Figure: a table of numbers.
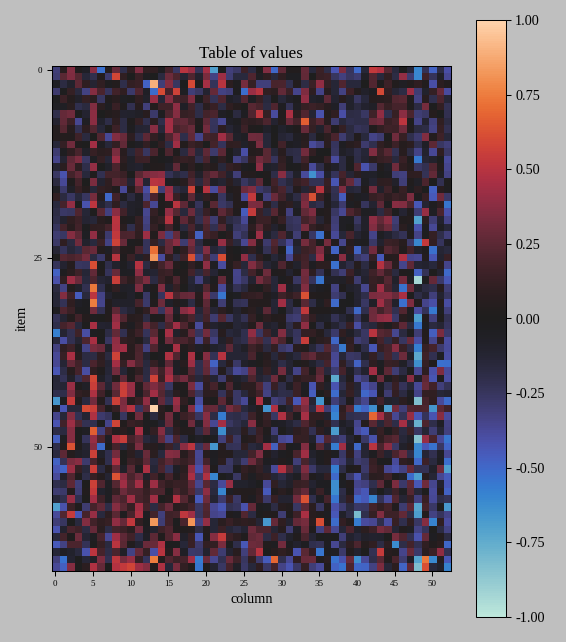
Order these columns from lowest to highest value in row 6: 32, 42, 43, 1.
32, 42, 1, 43
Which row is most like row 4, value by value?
8
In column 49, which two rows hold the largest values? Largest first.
65, 66
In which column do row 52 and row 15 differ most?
13
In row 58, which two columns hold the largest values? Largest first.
11, 8
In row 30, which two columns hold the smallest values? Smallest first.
22, 3
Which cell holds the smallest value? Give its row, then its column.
28, 48
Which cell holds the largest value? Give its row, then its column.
45, 13
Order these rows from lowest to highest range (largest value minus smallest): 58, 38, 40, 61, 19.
61, 40, 19, 58, 38
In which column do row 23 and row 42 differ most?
5
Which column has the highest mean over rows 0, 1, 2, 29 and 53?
20
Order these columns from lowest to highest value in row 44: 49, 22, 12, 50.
50, 49, 22, 12
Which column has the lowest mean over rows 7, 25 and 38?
48
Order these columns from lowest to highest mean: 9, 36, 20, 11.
36, 9, 11, 20
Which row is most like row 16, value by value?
2
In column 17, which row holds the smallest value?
23
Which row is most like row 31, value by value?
29
